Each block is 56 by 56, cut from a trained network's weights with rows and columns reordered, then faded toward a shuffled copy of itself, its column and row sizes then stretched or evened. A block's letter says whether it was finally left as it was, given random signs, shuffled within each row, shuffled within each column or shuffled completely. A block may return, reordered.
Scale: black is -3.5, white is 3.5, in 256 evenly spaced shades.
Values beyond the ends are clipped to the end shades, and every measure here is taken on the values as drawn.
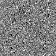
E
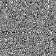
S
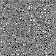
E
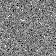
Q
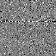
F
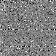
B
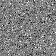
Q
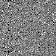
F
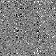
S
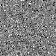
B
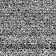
B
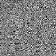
S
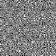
S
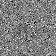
Q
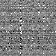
S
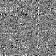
S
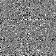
F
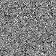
B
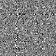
S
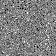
Q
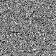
B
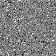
Q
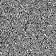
Q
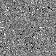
B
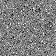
Q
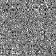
S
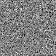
E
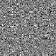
S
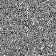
E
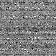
B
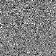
F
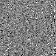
E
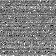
B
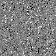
E
